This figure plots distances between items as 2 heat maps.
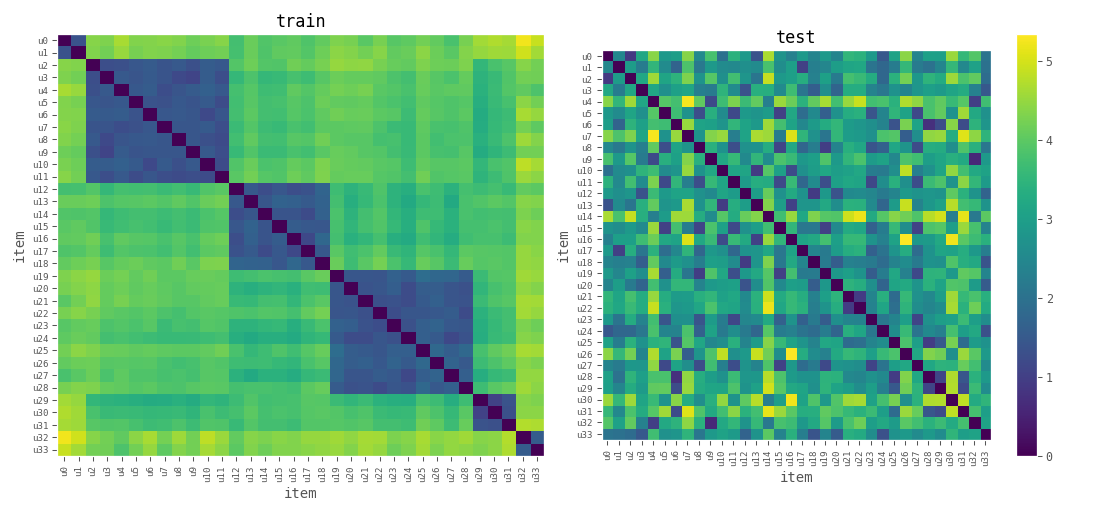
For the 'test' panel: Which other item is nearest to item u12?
u18
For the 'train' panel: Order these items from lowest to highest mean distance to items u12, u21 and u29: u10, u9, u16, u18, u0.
u16, u18, u9, u10, u0
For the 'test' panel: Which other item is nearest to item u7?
u26
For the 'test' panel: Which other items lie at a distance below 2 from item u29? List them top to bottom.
u6, u25, u28, u31
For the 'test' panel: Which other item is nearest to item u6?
u28
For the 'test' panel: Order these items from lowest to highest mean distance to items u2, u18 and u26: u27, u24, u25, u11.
u24, u27, u11, u25
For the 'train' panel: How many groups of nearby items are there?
6
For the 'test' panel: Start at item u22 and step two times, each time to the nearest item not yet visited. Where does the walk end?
u25
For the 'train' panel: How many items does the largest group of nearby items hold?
10
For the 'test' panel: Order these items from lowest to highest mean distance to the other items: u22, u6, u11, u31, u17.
u17, u11, u6, u22, u31
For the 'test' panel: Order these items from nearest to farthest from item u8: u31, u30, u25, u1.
u1, u30, u25, u31
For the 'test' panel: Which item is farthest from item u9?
u7
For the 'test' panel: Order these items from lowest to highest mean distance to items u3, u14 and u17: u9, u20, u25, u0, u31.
u9, u20, u25, u0, u31
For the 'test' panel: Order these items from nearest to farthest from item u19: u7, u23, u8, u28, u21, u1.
u8, u23, u7, u1, u21, u28
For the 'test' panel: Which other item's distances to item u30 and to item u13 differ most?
u16
